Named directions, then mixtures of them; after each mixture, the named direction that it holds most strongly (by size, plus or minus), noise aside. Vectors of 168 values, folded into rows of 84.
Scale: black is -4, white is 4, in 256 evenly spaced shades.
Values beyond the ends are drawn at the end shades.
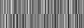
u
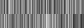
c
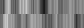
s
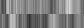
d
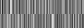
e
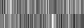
c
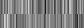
u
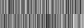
c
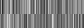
e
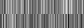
u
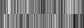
c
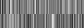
e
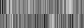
d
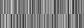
u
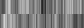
s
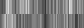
s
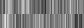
s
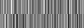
u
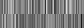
u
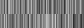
c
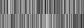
c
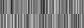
u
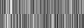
e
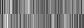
e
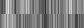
s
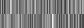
e
